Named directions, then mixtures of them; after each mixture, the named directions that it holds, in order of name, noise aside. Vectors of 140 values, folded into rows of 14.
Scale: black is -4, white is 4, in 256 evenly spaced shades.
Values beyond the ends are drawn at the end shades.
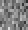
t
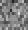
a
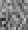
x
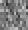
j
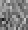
x.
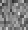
a.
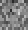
a.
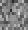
a.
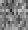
a, j.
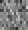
j.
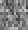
j.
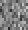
a, t.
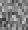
a, x.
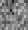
a, j.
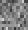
a, x.
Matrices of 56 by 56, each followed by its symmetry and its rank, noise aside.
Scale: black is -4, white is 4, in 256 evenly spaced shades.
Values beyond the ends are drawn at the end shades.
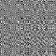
antisymmetric, rank four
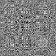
symmetric, rank five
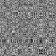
no symmetry, rank six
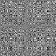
no symmetry, rank six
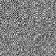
symmetric, rank six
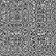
no symmetry, rank six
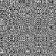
antisymmetric, rank four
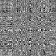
antisymmetric, rank six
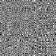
antisymmetric, rank six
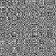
no symmetry, rank five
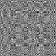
no symmetry, rank four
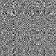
no symmetry, rank five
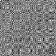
symmetric, rank six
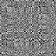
symmetric, rank five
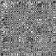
symmetric, rank five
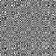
symmetric, rank five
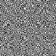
antisymmetric, rank six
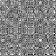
symmetric, rank five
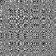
symmetric, rank five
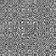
symmetric, rank five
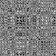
symmetric, rank five
